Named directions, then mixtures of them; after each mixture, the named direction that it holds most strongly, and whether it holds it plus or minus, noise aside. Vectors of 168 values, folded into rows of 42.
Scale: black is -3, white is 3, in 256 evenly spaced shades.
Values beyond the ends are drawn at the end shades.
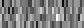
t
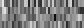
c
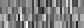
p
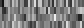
c, minus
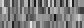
c, plus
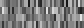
c, plus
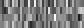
c, minus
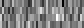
t, plus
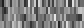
c, minus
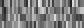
c, minus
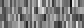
p, minus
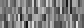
p, minus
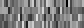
p, minus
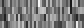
p, minus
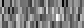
t, plus
